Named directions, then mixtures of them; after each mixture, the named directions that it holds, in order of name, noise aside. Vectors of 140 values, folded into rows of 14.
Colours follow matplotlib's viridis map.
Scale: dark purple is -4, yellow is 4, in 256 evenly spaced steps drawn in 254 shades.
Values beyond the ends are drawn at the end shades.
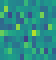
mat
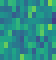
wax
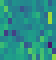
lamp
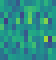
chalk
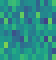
chalk, lamp, wax.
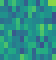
wax.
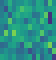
lamp.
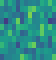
chalk, wax.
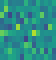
mat.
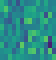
chalk, lamp, mat.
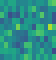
mat, wax.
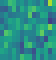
lamp, wax.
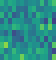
chalk, lamp, wax.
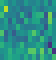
lamp, mat.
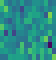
chalk, lamp.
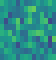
chalk, mat, wax.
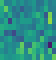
lamp.
